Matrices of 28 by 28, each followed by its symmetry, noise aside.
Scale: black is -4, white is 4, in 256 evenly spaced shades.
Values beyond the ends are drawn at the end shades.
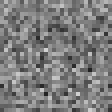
mirrored left to right.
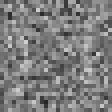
same after a half turn.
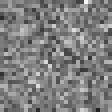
symmetric across the other diagonal.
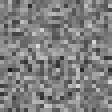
mirrored left to right.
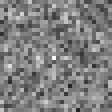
symmetric across the other diagonal.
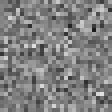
symmetric across the other diagonal.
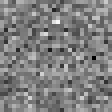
mirrored left to right.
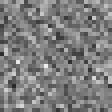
symmetric across the other diagonal.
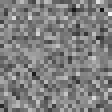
symmetric across the other diagonal.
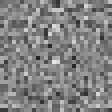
mirrored left to right.
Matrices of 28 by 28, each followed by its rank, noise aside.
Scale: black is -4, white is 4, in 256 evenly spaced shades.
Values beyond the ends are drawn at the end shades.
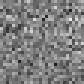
six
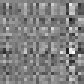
two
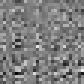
four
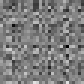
three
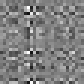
two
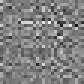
three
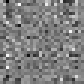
three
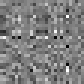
two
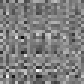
four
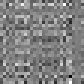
three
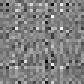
three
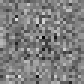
six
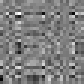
two
